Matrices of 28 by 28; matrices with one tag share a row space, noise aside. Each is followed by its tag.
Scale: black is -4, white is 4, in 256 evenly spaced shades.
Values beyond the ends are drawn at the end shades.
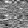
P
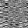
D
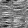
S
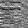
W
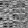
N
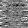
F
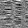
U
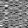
D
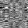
D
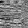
W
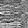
W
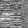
W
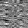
P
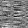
S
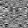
D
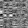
N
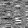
U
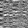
N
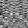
D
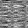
S
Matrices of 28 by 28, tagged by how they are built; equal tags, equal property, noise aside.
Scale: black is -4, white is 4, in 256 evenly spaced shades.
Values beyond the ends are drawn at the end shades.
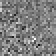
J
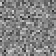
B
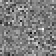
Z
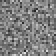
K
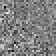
J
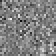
Z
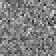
K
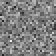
B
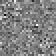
Z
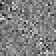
Z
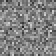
B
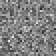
B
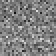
B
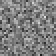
B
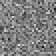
K
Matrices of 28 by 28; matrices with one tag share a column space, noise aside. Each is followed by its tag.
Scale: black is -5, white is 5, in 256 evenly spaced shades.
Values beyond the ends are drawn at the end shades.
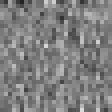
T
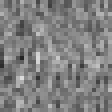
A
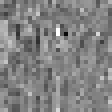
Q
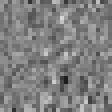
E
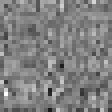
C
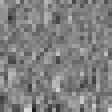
E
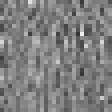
Q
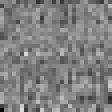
E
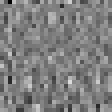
E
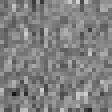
C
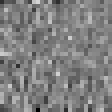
E
